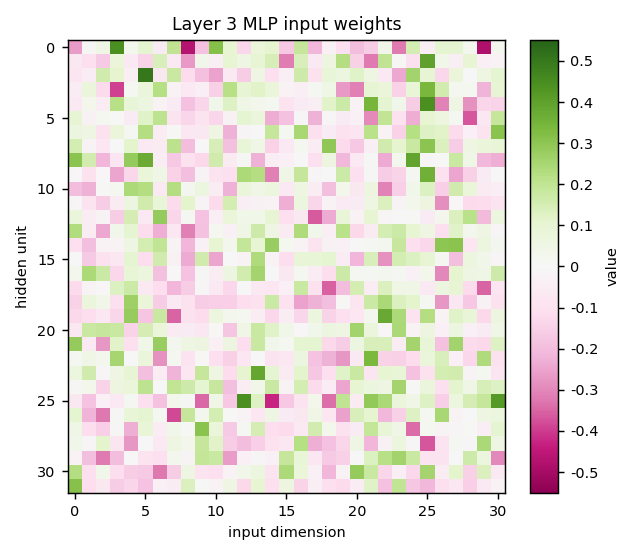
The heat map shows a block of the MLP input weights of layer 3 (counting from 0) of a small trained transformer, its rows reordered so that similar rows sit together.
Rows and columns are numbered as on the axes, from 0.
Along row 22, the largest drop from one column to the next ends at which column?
22
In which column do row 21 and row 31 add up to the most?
0
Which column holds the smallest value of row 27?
24
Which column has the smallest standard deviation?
15
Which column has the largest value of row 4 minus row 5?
21
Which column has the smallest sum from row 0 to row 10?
8
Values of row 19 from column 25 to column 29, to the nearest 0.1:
0.2 0 0.1 0.1 -0.1
